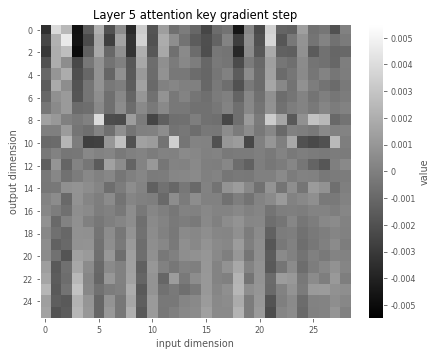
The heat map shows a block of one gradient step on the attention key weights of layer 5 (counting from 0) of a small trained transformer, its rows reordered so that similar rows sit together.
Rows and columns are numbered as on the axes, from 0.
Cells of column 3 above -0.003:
23
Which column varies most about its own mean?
3
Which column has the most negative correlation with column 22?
11
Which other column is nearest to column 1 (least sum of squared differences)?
9
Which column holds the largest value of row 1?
2
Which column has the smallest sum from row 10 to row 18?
5
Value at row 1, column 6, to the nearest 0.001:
-0.003
